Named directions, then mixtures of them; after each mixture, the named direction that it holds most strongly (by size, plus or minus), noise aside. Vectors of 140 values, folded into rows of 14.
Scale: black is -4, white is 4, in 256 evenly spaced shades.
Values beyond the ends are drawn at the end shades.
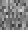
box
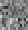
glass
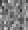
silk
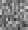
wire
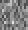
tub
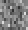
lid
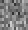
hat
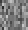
silk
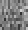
box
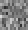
glass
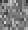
tub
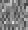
tub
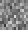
wire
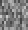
silk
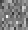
hat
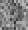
lid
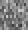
box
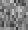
box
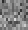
wire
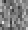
lid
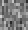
hat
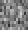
lid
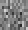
box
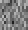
tub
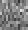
wire
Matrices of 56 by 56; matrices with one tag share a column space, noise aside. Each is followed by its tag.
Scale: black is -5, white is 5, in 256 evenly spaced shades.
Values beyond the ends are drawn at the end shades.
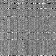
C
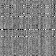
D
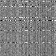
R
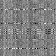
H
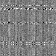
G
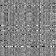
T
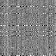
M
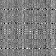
H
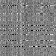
T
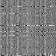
M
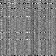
C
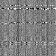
G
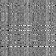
T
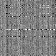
D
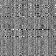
D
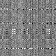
H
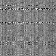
G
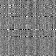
D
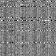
R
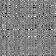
D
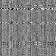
G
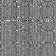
R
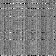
C
